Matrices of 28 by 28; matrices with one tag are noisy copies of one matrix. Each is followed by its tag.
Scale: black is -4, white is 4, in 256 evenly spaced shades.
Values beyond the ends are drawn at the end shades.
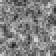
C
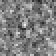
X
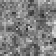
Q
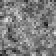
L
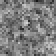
X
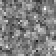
X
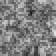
Q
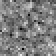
X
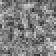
X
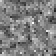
C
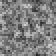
X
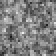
L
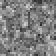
X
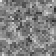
C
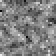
C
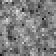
L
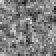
C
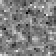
C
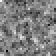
C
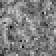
L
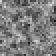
C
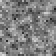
C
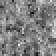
Q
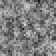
X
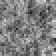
Q
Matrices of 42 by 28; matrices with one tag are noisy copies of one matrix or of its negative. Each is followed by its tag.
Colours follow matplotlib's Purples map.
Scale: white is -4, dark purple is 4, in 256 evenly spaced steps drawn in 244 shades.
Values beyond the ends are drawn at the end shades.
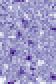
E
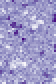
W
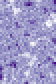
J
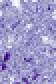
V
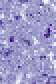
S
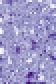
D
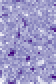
E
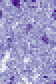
V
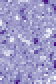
S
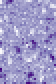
D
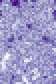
V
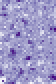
E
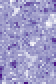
J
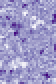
W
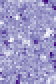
S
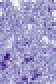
V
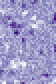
W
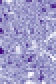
D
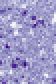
W
